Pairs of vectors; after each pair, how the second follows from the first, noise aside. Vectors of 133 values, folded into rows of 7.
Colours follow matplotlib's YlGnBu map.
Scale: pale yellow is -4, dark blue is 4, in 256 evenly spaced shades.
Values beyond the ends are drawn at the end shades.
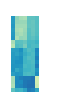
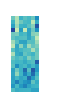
reversed, negated, partly zeroed.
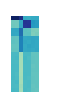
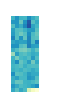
reversed, negated, partly zeroed.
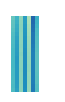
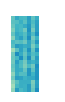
wrapped around, negated, shrunk.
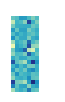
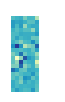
reversed, partly zeroed.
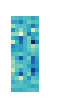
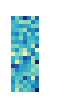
wrapped around.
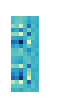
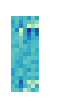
reversed, partly zeroed.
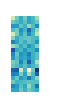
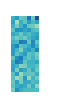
wrapped around, negated, shrunk.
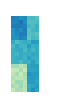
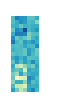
partly zeroed.
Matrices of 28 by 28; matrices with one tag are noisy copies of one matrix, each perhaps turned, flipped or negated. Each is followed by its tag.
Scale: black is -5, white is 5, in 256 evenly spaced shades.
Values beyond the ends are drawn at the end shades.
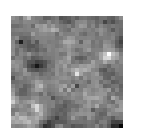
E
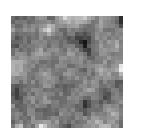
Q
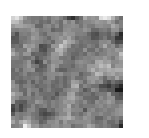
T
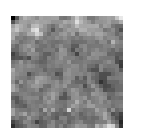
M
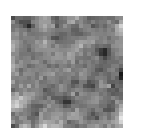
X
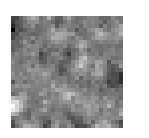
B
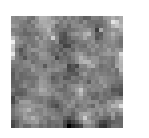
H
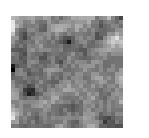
X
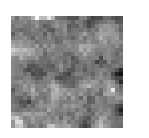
H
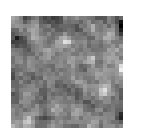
X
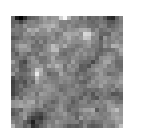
X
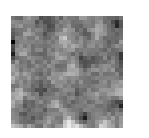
H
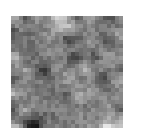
B
